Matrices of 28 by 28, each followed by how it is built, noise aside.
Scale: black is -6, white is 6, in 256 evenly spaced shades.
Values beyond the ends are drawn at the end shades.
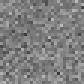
Hankel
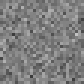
noise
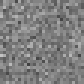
noise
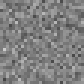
noise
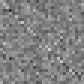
diagonal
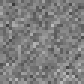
Hankel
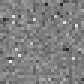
sparse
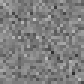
diagonal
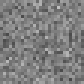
blocks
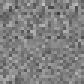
repeating columns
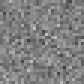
noise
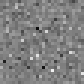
sparse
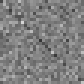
diagonal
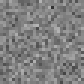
noise
